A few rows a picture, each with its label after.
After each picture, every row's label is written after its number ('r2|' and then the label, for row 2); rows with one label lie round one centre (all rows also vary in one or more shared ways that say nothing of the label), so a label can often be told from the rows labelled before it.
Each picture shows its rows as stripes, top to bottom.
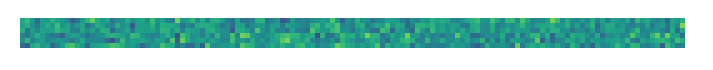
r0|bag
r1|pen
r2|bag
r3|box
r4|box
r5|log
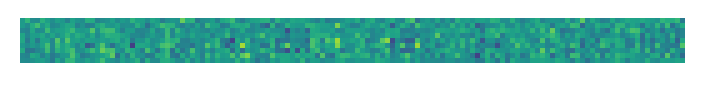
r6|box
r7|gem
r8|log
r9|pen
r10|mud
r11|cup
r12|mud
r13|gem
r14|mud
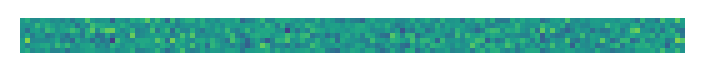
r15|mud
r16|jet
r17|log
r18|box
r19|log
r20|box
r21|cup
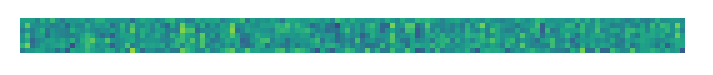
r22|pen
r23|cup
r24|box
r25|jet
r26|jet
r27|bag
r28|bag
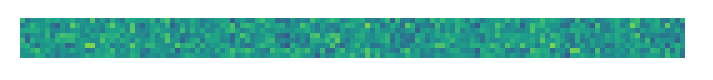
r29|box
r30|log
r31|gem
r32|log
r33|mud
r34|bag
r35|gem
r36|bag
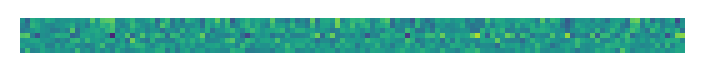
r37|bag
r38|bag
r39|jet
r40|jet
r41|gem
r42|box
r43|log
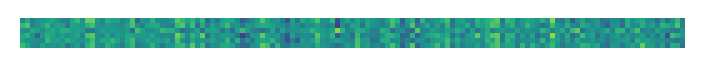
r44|log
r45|cup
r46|gem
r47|pen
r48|gem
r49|pen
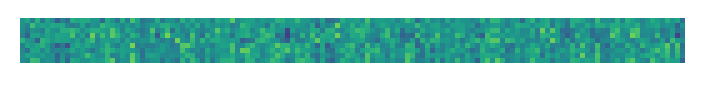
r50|gem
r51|bag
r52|log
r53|box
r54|pen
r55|bag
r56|cup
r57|bag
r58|gem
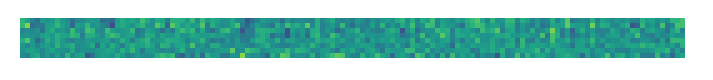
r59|box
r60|gem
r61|jet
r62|log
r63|pen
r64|box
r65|cup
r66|log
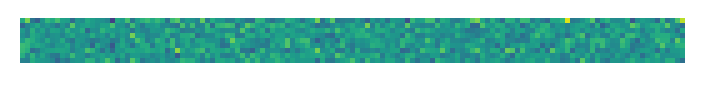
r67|cup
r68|jet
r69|pen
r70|box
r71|gem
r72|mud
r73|gem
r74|pen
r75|bag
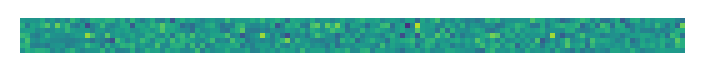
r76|pen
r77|cup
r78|log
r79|pen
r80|box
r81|gem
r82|mud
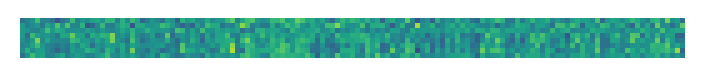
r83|jet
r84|cup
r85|cup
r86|pen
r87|gem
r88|cup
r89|jet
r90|bag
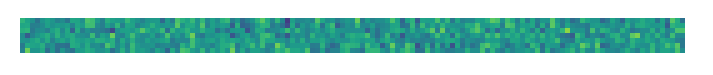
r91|pen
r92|log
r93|box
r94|box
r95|mud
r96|pen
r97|bag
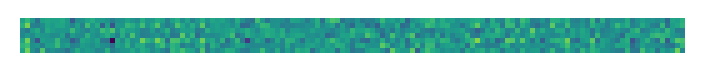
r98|bag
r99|gem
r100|cup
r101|cup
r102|bag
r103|gem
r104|pen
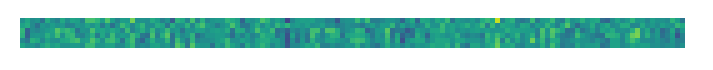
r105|gem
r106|jet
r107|jet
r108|box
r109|log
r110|gem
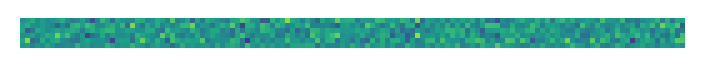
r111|bag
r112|mud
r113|mud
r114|box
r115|jet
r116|gem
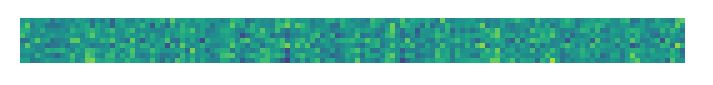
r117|log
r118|jet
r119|pen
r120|jet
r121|log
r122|jet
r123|gem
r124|jet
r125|jet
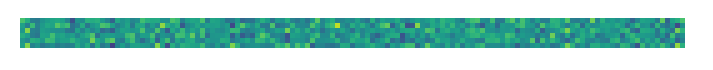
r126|mud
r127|bag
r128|gem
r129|box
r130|bag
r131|gem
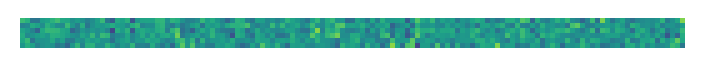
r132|cup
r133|gem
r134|cup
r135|bag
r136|cup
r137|pen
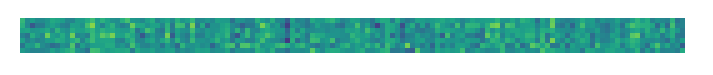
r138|bag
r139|box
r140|mud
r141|cup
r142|log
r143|jet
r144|jet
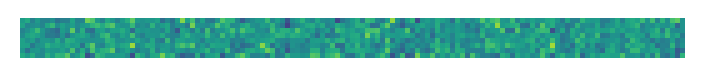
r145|jet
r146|gem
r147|jet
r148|bag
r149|pen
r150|box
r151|jet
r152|gem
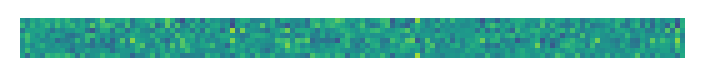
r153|mud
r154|pen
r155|log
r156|bag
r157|gem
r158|box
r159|bag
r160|cup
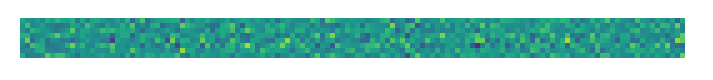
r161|jet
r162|jet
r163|jet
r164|jet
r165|jet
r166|mud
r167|box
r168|cup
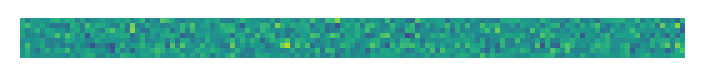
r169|box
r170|mud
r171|gem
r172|jet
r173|jet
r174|box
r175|log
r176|jet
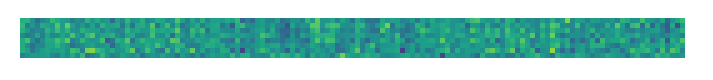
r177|gem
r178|pen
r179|gem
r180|log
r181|mud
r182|cup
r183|mud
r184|cup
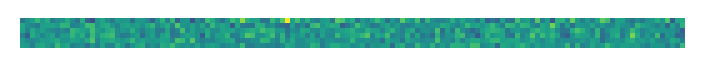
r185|cup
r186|bag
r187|pen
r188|bag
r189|box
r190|box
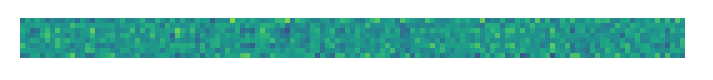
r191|jet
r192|mud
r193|box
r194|cup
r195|cup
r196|box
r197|jet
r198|gem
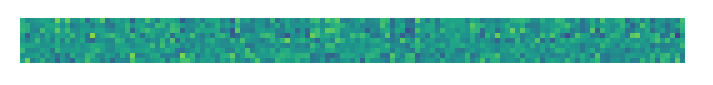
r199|mud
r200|gem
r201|mud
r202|box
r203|box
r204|log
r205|mud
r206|cup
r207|bag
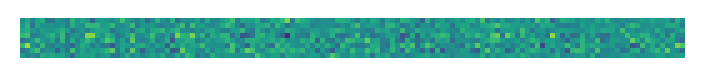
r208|jet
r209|jet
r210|bag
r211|bag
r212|bag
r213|pen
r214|cup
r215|bag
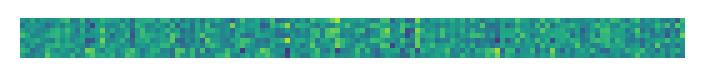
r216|bag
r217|jet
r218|jet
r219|jet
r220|mud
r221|gem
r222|gem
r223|cup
